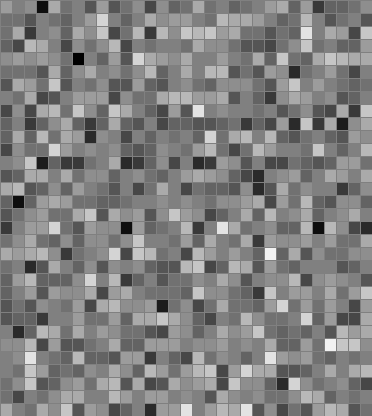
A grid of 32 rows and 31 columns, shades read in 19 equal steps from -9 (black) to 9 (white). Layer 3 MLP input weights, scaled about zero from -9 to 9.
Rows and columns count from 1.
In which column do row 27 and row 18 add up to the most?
28
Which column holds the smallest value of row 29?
19
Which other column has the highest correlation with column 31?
11
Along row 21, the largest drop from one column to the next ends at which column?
18
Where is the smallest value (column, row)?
7, 5
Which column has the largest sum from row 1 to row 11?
26
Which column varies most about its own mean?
3
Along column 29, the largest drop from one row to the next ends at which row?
10
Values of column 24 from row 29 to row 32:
-3 -6 -1 -4
